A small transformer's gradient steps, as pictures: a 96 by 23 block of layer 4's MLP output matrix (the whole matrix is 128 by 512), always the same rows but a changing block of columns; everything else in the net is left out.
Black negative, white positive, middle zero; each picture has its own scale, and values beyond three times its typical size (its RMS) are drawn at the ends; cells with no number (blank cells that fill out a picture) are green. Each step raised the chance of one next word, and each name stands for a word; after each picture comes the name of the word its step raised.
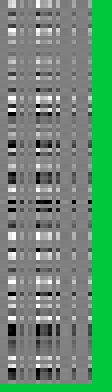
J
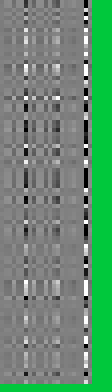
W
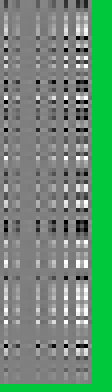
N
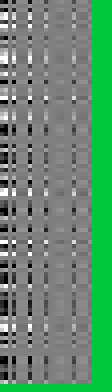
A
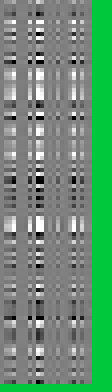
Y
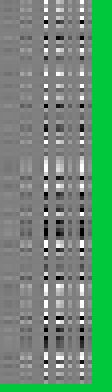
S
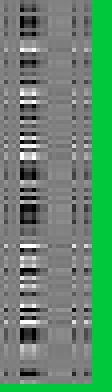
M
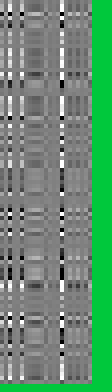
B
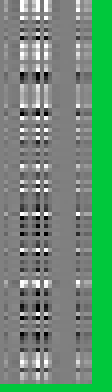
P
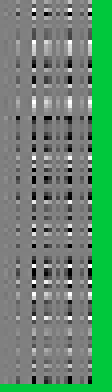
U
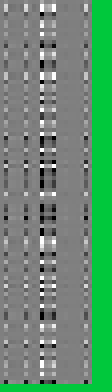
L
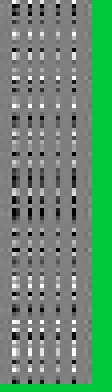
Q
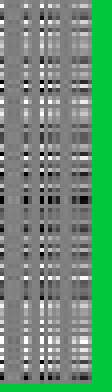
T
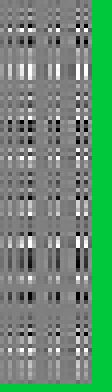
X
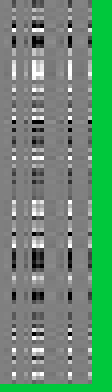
X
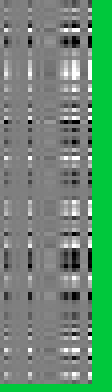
X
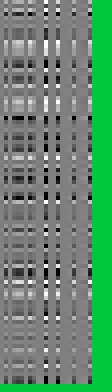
U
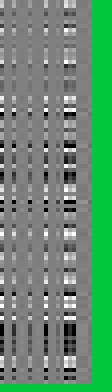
J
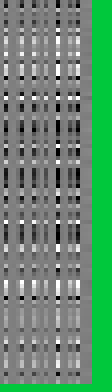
W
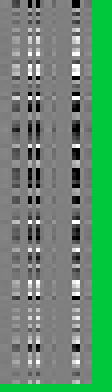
W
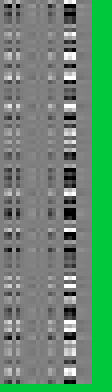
Q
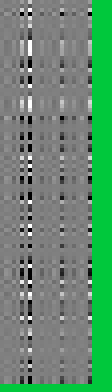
U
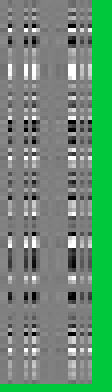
X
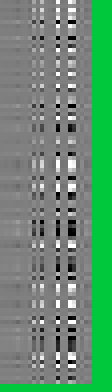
S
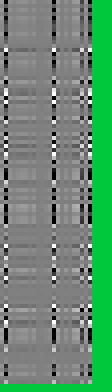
M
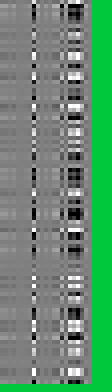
Q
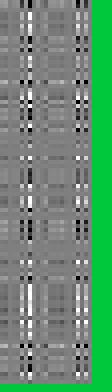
N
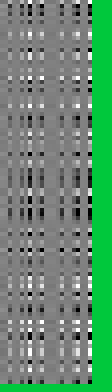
Q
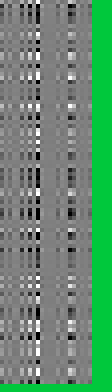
Q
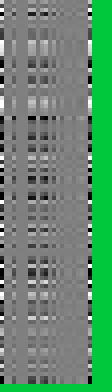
U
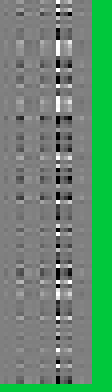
U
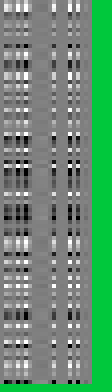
L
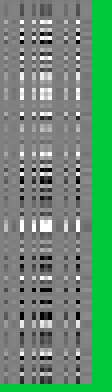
Y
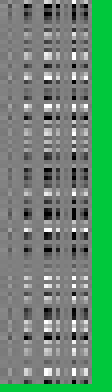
Q
